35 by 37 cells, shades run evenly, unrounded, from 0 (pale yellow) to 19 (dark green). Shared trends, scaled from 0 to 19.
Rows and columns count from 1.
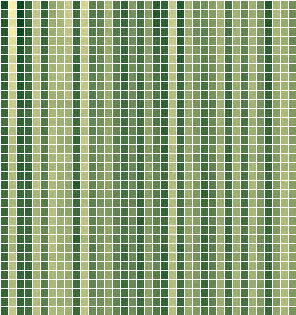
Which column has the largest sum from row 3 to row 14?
3
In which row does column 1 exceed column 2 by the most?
1
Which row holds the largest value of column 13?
2
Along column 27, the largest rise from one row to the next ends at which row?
12
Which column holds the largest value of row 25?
18
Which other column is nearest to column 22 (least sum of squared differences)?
11
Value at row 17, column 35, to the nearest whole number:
9
